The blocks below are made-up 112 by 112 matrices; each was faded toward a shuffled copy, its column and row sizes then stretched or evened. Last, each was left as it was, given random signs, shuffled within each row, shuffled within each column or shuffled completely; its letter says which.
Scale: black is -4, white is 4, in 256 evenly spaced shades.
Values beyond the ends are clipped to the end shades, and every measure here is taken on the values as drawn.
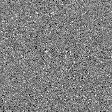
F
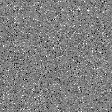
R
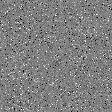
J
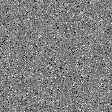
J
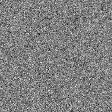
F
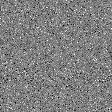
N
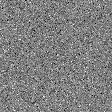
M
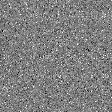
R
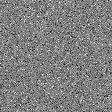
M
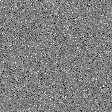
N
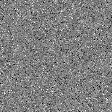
J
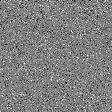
N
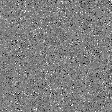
F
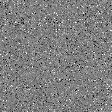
F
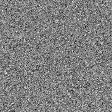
J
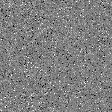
J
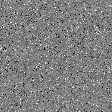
M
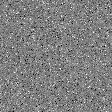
M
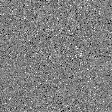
F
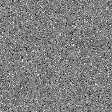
J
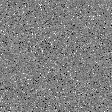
N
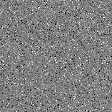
J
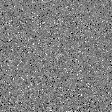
F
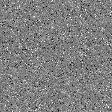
J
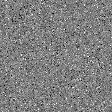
J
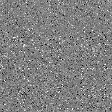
F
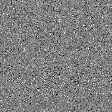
R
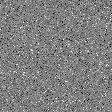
M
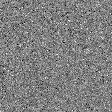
M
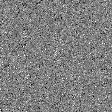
J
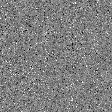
J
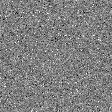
N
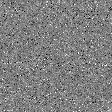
N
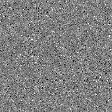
R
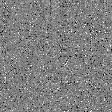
R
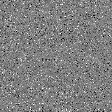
F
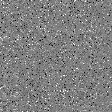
R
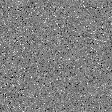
N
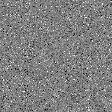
F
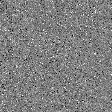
J
